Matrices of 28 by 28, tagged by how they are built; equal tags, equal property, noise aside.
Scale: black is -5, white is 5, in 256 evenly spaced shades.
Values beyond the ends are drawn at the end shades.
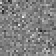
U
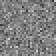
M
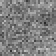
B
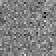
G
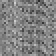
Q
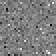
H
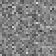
Q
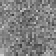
B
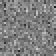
G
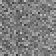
Q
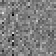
G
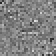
U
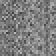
Q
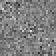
U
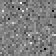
H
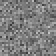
Q
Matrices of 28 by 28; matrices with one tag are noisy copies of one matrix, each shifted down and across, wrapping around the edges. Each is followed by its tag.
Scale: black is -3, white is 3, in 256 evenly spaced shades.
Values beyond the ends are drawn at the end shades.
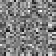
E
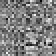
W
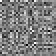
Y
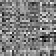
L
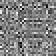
Y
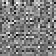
Y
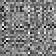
Y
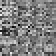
L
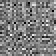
Y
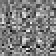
E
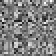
E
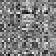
W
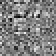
W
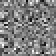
E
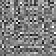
Y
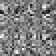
E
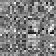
W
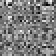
W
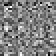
E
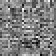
L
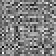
Y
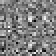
E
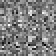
E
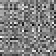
Y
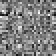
W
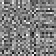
Y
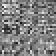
L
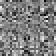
E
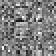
W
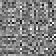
Y
